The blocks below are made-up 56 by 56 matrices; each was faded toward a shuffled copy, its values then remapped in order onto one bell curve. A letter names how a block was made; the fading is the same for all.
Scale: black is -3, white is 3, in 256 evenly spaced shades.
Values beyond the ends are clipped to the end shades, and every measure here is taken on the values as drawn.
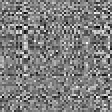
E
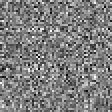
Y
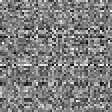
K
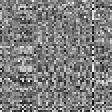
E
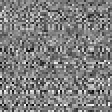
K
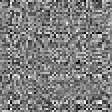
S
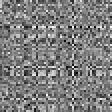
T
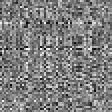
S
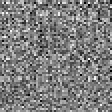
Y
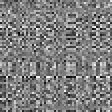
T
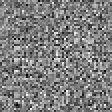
Y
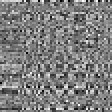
T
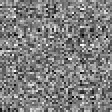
Y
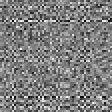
T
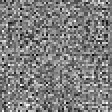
Y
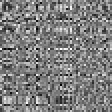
E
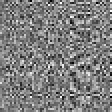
S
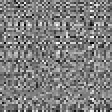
T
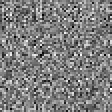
Y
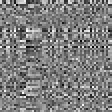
T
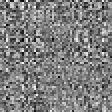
S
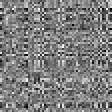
T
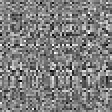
E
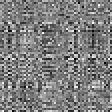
T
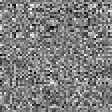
Y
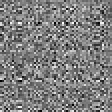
S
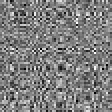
S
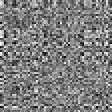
S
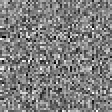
Y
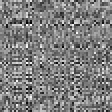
E
